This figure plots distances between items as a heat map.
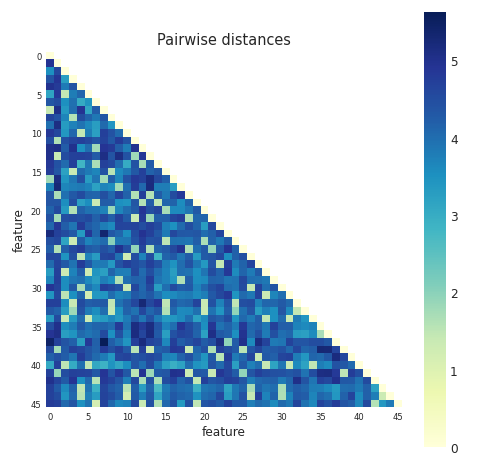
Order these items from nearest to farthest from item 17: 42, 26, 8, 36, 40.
40, 8, 26, 42, 36
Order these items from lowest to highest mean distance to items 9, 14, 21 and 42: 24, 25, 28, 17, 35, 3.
17, 25, 28, 24, 3, 35
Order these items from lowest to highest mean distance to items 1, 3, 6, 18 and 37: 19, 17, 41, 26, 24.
41, 24, 19, 26, 17
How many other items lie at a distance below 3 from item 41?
7
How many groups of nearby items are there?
10
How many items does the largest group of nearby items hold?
8
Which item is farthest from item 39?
37
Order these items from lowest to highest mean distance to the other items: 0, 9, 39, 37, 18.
18, 9, 39, 0, 37
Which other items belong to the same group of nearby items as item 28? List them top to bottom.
2, 5, 31, 34, 40
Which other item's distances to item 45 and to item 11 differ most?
12
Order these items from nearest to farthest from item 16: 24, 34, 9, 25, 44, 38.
34, 9, 24, 44, 25, 38
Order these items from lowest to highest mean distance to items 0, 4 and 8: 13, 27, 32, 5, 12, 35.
32, 5, 27, 35, 12, 13
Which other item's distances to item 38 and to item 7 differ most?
13
